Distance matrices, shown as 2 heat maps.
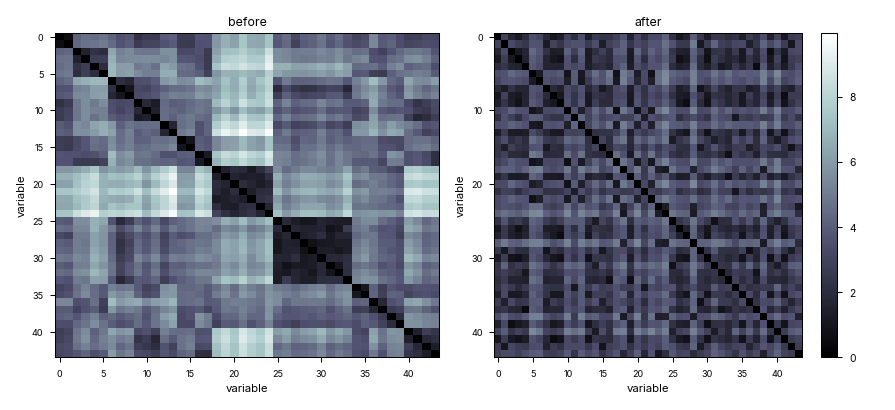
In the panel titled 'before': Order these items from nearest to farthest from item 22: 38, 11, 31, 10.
38, 31, 10, 11
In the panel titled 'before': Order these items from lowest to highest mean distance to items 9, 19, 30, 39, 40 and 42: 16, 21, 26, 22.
26, 16, 22, 21
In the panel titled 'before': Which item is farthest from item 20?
13
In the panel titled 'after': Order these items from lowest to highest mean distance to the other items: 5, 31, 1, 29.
29, 1, 31, 5
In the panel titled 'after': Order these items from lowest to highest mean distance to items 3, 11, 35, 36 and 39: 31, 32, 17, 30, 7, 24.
30, 7, 32, 31, 17, 24
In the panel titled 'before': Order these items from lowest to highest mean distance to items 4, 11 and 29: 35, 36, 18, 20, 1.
1, 35, 36, 18, 20
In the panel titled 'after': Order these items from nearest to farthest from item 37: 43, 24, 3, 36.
3, 36, 43, 24
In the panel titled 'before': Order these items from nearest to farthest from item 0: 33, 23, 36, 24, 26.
33, 26, 36, 23, 24
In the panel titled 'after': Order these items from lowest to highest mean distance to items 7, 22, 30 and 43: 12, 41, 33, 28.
41, 33, 12, 28
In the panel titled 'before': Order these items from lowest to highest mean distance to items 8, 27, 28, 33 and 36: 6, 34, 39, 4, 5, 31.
31, 39, 6, 34, 5, 4
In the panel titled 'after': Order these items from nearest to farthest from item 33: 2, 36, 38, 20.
2, 36, 38, 20
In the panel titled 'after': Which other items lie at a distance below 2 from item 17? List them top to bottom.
5, 6, 10, 12, 20, 22
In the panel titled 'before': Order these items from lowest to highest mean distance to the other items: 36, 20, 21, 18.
36, 18, 20, 21
